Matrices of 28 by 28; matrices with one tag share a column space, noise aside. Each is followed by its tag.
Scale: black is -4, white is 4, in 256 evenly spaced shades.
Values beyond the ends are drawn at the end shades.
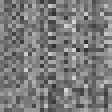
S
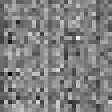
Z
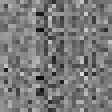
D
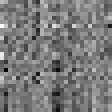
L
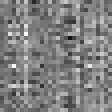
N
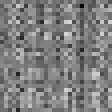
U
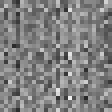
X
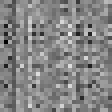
N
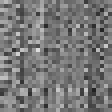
S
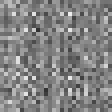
D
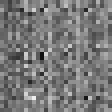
X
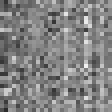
D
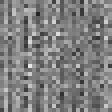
N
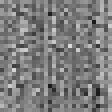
S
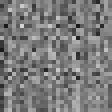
L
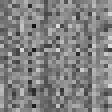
S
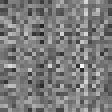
N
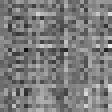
S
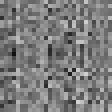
Z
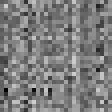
D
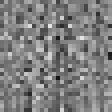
L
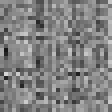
Z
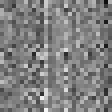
X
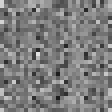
X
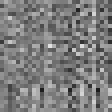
S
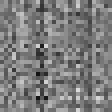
X
